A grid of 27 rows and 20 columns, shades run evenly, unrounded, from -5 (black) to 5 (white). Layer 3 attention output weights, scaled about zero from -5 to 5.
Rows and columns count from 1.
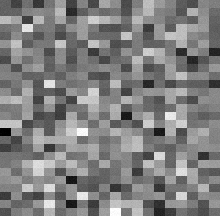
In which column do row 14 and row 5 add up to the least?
6
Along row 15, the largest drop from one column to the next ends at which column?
12
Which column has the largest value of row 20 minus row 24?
15
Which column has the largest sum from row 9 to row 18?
16
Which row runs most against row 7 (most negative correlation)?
14
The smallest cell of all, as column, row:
1, 17
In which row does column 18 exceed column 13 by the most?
22
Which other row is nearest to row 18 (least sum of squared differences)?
19
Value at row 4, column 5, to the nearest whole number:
0
